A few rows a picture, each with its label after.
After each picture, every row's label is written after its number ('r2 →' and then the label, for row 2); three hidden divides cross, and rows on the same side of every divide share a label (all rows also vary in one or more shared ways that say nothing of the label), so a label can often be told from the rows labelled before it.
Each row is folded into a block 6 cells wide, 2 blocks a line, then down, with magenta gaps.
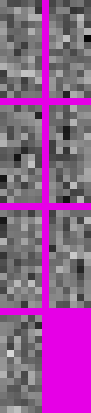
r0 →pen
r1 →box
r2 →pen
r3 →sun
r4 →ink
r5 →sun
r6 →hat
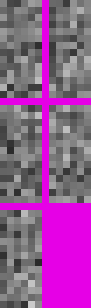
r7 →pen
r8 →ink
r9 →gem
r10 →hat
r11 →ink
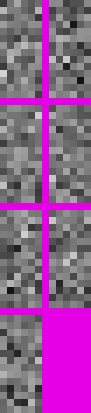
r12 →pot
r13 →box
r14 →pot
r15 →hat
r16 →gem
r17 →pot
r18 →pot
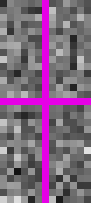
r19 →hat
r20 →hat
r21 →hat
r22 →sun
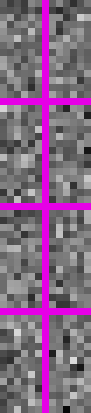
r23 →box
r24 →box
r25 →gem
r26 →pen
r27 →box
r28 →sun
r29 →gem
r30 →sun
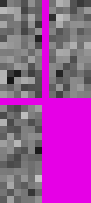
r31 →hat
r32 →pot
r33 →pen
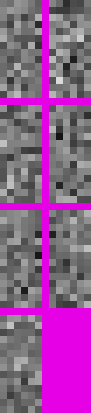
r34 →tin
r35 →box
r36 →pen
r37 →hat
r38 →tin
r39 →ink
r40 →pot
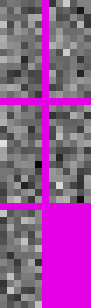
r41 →hat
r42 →hat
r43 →tin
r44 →pen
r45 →ink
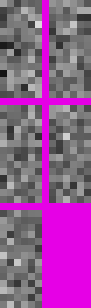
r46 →ink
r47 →gem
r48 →pen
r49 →gem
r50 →hat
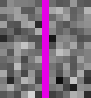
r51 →pot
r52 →pot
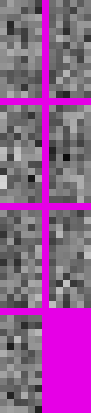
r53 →hat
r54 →sun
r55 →hat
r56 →ink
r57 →ink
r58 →sun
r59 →hat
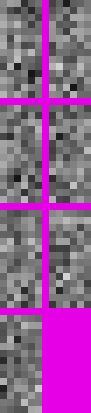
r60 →hat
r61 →box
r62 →hat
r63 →sun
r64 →pen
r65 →gem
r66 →ink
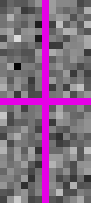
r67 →box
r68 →gem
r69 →tin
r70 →pot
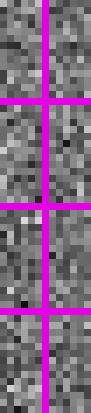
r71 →ink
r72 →pen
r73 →hat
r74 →gem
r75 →ink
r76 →pen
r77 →ink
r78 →pot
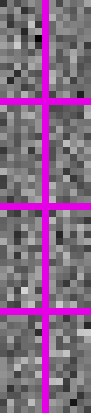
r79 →hat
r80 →tin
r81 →ink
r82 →sun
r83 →sun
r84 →hat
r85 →pot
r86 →box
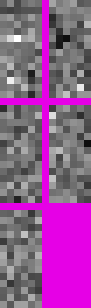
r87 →box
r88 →gem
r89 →sun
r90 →hat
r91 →pot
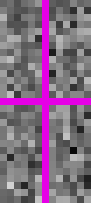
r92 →box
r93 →box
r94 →pen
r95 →tin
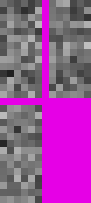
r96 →sun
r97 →pot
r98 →pot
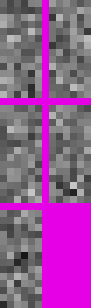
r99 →box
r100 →ink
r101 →gem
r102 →pot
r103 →pen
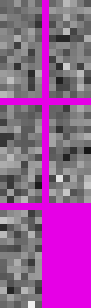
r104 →box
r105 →gem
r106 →pot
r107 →pen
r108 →pot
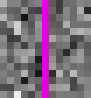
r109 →tin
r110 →pen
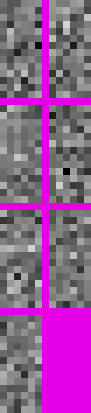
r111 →pen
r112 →tin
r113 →hat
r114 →pen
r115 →pen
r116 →sun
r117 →sun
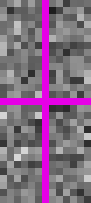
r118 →tin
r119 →pen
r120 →pot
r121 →box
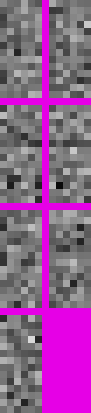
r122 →ink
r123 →ink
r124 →pot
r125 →pot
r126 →sun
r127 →gem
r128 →hat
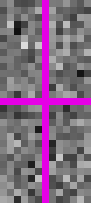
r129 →sun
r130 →hat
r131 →box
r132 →sun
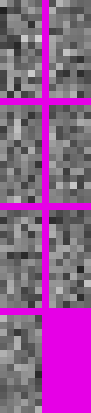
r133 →ink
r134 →hat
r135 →tin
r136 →box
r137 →pen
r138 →box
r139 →tin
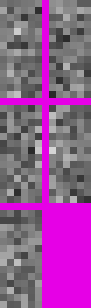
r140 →tin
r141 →gem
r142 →sun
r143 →hat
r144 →box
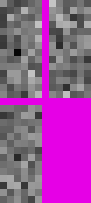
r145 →ink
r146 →gem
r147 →pen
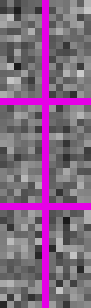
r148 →box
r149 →ink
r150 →pen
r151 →ink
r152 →pen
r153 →sun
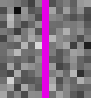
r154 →sun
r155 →tin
